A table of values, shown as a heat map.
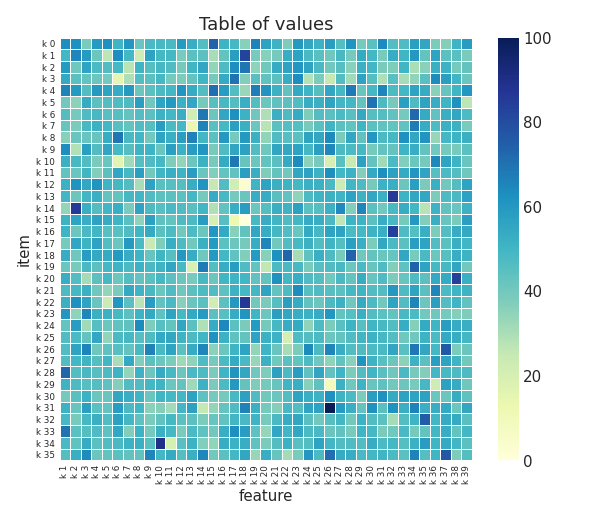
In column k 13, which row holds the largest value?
k 8
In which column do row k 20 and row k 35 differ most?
k 38
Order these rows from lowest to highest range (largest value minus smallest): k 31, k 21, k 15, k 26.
k 21, k 26, k 15, k 31
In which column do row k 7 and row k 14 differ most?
k 2
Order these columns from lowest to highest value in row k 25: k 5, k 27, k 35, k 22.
k 22, k 5, k 27, k 35
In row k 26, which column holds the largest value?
k 37
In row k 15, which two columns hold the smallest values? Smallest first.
k 18, k 17
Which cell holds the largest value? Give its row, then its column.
k 31, k 26
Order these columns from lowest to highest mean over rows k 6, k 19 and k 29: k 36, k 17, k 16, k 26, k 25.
k 26, k 36, k 25, k 16, k 17
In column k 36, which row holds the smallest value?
k 29
